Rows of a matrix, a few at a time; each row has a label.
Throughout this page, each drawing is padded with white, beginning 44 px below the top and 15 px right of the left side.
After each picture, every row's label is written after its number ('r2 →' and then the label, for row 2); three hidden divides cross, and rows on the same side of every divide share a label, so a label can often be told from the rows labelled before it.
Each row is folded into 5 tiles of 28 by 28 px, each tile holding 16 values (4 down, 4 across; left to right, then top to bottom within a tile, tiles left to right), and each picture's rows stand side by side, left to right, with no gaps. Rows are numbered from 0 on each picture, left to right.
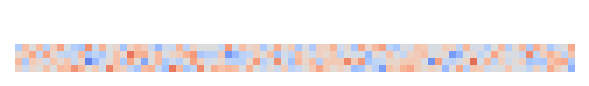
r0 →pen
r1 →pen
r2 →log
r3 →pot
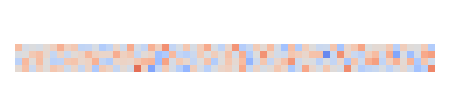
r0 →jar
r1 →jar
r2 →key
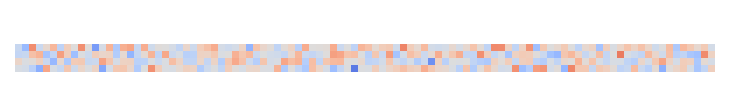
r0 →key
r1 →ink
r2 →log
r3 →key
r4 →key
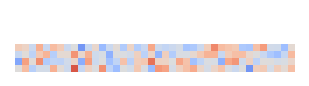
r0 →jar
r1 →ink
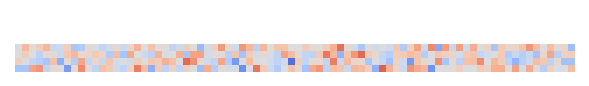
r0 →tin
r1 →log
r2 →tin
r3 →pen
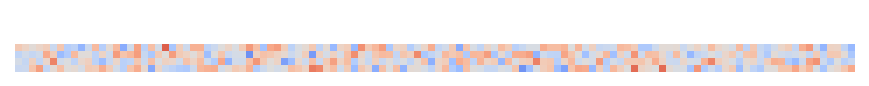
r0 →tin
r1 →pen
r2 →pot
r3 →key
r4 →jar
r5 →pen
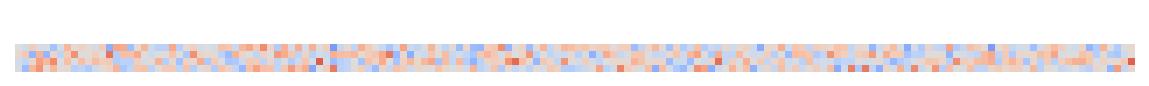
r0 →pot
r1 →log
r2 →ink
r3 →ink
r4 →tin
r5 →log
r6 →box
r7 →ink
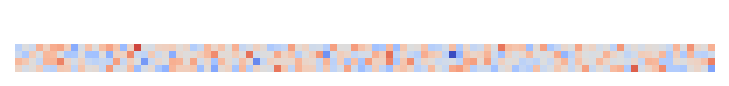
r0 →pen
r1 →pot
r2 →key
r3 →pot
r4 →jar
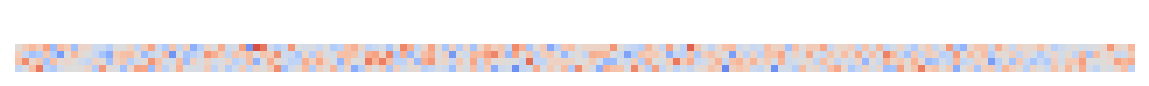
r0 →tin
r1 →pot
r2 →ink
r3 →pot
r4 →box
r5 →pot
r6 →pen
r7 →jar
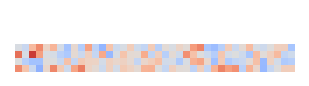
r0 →box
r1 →pen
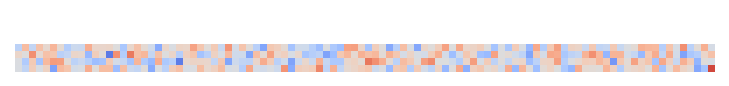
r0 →pen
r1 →pen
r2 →ink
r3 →tin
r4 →key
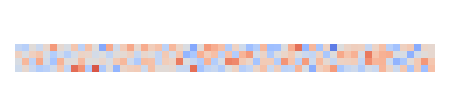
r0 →box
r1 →ink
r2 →ink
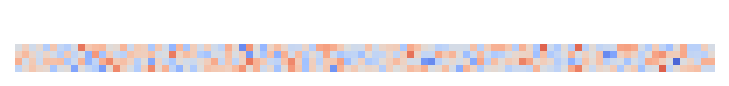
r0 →log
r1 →box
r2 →pen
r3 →key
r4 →ink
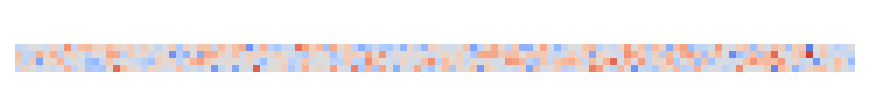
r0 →log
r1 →pot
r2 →jar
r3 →ink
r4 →pot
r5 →pot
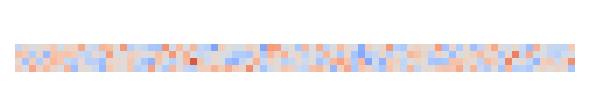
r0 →log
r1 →pen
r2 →pen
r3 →ink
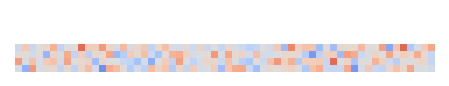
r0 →log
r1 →jar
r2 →pot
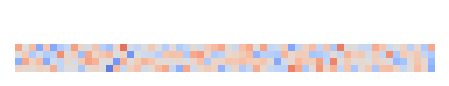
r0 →ink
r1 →key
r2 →pot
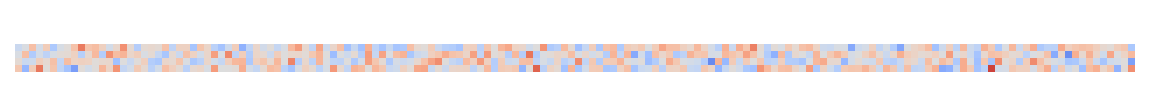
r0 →pot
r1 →jar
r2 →jar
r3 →log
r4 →log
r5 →pen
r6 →key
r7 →log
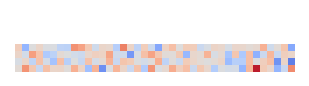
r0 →key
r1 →log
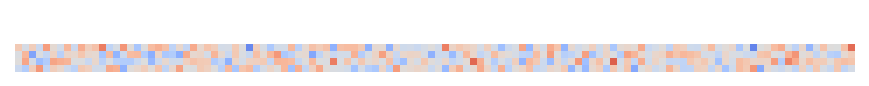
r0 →pot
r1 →tin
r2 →pot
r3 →tin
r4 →pot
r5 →ink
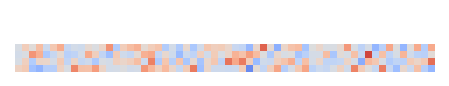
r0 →box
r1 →ink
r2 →jar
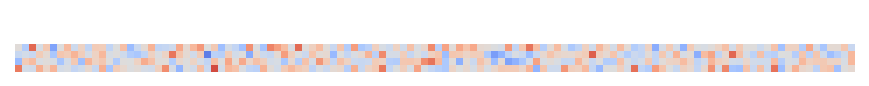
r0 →ink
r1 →box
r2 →jar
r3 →pen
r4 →box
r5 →box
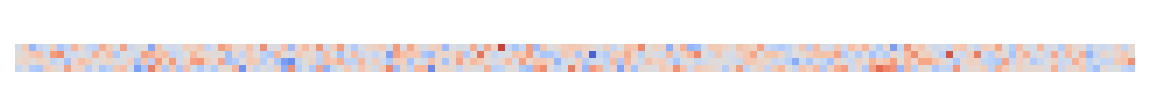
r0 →key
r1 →log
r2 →tin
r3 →key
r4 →pot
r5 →tin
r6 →pot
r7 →jar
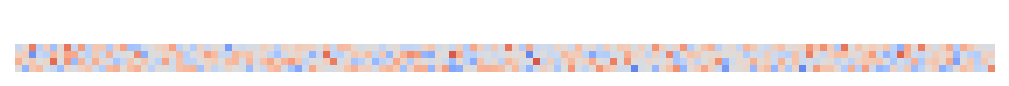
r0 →pot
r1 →ink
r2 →tin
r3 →box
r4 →pot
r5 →log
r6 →key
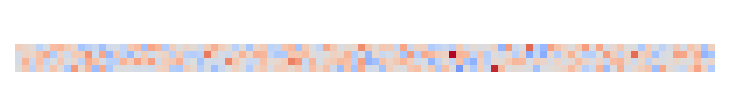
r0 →jar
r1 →ink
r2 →log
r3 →box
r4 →tin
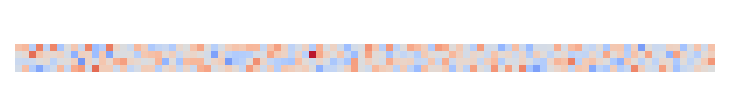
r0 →box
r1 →pen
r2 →box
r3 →jar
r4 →jar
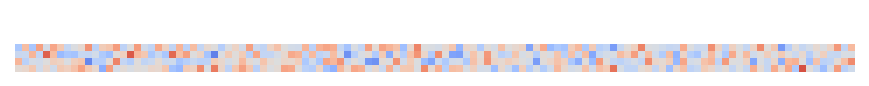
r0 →pen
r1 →box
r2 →pen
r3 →pot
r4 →ink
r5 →jar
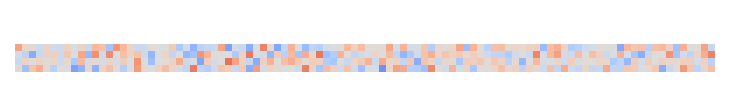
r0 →pot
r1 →ink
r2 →key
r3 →pen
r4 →key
